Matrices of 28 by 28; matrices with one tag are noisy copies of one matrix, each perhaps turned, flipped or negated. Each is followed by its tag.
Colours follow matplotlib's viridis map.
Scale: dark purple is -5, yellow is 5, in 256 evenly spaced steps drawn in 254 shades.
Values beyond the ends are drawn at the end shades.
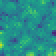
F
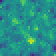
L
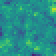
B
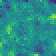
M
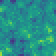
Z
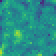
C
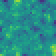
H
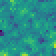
F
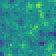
Z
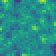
H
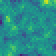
B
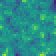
H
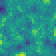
B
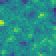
F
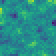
F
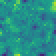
H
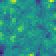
H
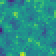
F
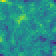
C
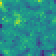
C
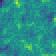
M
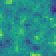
B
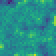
B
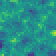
F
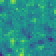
Z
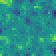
H
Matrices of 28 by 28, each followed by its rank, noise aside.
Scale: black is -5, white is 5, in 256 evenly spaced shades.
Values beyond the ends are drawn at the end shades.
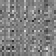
three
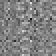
five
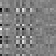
one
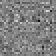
five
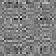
three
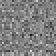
four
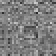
four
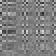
one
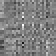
three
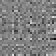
four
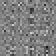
four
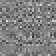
four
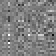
three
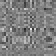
three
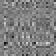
two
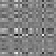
one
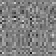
four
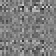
three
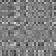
two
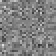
four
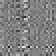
two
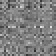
three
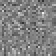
five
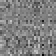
four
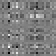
two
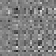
two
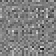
five
